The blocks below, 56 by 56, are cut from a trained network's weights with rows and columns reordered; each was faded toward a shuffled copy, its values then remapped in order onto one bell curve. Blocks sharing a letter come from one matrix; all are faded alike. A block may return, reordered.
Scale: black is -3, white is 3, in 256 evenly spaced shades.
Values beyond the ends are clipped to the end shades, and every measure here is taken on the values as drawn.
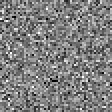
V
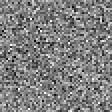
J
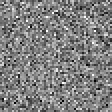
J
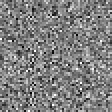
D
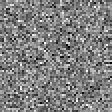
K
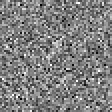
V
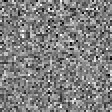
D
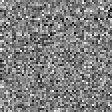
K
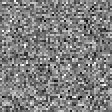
K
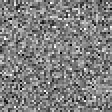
J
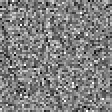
J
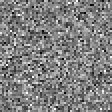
V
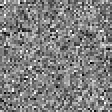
D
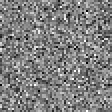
D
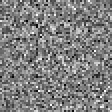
K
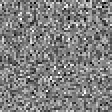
K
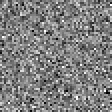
V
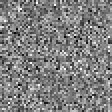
K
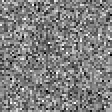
J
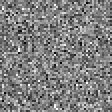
D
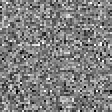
K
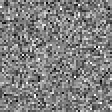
J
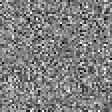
D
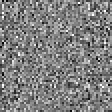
D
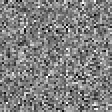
D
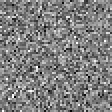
V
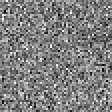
V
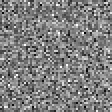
V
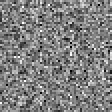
D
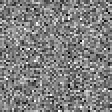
V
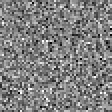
V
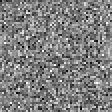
J
